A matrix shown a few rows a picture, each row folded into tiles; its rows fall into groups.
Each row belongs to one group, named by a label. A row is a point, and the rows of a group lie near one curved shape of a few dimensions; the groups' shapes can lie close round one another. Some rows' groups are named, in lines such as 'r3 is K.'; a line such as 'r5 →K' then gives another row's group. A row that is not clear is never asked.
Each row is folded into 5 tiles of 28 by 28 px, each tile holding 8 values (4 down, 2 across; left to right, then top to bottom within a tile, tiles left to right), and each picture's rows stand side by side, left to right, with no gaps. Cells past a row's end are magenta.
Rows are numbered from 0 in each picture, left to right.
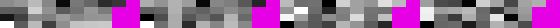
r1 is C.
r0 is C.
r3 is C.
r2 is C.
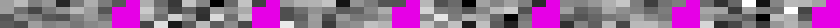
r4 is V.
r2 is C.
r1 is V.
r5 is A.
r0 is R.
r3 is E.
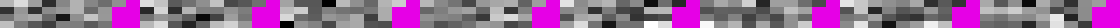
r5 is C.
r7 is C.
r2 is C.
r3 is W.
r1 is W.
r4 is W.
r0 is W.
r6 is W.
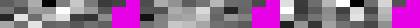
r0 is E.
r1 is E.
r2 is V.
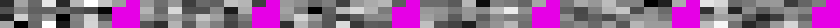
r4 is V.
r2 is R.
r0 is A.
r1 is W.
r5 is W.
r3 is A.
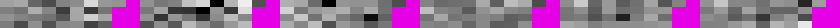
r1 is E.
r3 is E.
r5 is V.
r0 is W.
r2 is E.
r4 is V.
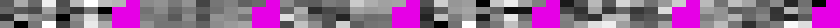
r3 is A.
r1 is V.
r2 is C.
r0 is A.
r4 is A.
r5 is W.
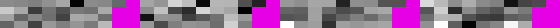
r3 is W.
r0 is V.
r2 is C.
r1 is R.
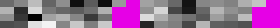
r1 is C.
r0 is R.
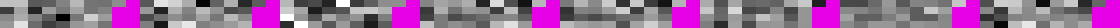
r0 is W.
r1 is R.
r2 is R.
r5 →W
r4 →V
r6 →A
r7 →R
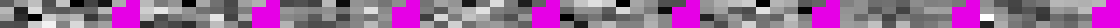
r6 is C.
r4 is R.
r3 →E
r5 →R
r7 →C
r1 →C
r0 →R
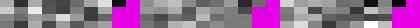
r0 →W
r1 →R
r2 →W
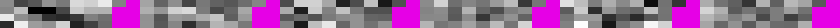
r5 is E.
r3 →V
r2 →R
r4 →W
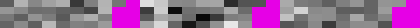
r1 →W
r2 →C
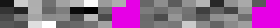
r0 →A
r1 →E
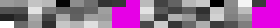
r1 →V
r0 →C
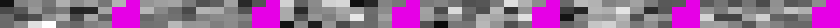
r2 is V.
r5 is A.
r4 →E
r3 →W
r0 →A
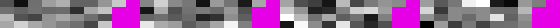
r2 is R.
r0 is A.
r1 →V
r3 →V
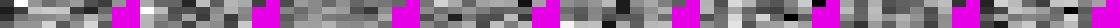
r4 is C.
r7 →A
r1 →E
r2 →E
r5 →W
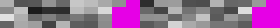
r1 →A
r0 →C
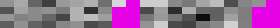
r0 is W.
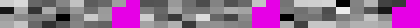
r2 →R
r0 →W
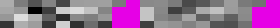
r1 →R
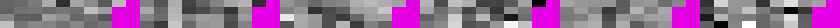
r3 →W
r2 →C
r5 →A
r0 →A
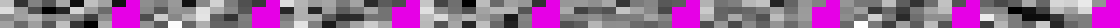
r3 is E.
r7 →C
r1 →E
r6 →V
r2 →W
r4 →R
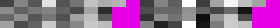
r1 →A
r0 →A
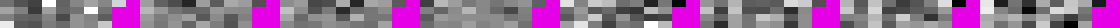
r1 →E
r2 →E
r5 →W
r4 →W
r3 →E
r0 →A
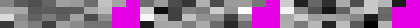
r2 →E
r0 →C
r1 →R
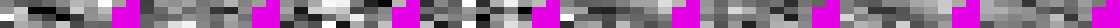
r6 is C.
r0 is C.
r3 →A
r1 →A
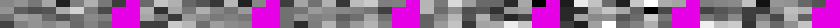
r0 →R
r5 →C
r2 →A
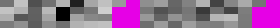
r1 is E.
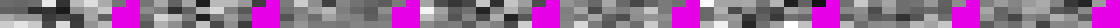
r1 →R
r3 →E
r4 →V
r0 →C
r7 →V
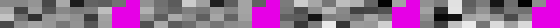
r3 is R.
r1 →V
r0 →R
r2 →V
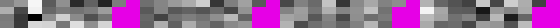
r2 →A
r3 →E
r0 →R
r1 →E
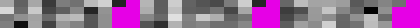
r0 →W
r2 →E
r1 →W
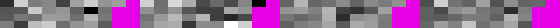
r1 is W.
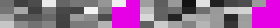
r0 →A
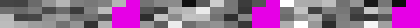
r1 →E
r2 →W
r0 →A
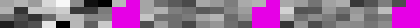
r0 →V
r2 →V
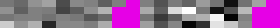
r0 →C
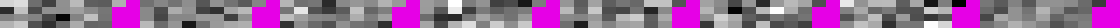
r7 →E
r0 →W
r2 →C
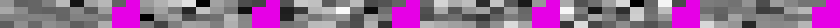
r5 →C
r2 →E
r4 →V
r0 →E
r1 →R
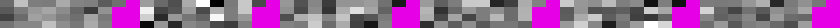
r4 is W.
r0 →E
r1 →V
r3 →V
